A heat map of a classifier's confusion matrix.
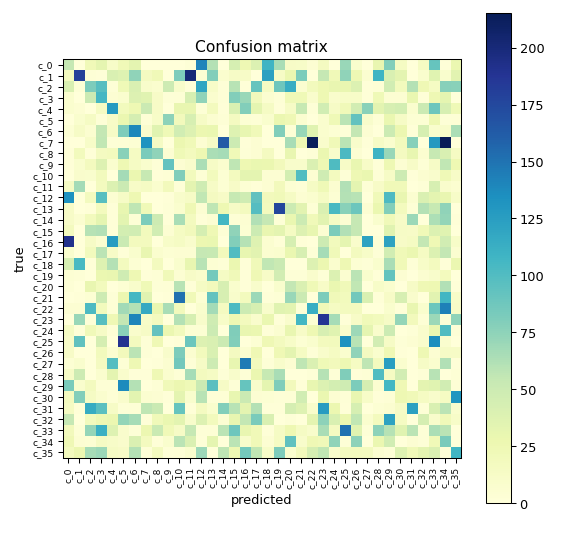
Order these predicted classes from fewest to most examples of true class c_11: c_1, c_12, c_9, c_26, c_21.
c_21, c_9, c_26, c_12, c_1
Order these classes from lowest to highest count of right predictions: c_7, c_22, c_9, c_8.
c_8, c_9, c_22, c_7
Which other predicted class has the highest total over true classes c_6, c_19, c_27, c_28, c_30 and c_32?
c_29
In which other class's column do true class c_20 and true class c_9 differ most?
c_24
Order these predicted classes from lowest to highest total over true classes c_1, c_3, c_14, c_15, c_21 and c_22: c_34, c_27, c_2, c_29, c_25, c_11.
c_27, c_29, c_25, c_2, c_11, c_34
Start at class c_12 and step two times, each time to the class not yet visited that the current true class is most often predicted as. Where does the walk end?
c_18
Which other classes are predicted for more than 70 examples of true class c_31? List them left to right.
c_2, c_3, c_10, c_14, c_23
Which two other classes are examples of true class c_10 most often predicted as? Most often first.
c_21, c_5
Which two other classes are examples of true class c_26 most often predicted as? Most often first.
c_10, c_6
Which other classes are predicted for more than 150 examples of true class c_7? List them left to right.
c_14, c_22, c_34
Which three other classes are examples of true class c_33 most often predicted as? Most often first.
c_25, c_3, c_15
